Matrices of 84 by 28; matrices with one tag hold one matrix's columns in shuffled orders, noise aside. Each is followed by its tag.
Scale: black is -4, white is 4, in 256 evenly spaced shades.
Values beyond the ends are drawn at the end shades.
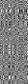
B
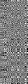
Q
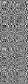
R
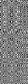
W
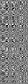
R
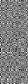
Q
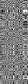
B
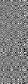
Q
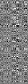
R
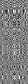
B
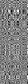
B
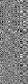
W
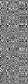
R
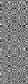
R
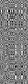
B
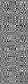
R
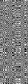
Q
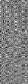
W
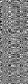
W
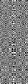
Q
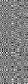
Q
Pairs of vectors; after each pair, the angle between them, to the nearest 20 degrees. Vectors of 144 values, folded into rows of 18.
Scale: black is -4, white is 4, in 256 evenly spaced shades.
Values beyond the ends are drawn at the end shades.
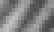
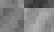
80 degrees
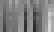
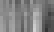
140 degrees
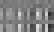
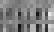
160 degrees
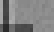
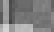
160 degrees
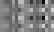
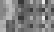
140 degrees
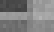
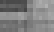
20 degrees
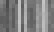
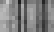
160 degrees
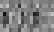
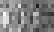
140 degrees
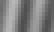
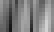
140 degrees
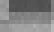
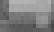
160 degrees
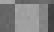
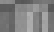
40 degrees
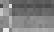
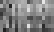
140 degrees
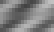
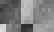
120 degrees
